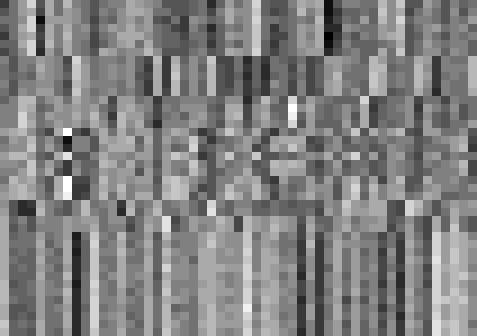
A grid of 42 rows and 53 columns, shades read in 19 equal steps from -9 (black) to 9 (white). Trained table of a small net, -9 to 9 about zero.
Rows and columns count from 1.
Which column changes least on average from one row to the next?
51
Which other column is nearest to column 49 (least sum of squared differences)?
28
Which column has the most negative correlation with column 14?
18
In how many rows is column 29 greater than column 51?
14
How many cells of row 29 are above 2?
11
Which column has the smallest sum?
36
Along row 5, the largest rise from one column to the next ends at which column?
6
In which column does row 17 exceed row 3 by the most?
37
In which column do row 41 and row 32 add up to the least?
9
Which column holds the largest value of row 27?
24
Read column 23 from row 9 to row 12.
-2 -1 -2 -2
